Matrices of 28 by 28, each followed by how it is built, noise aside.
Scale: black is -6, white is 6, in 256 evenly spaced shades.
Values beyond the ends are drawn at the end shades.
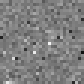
sparse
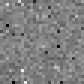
sparse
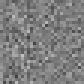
repeating rows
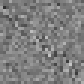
banded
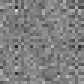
low rank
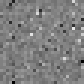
sparse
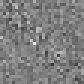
banded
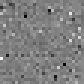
sparse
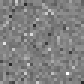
sparse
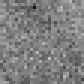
smooth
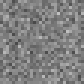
repeating rows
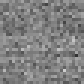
blocks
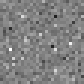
sparse
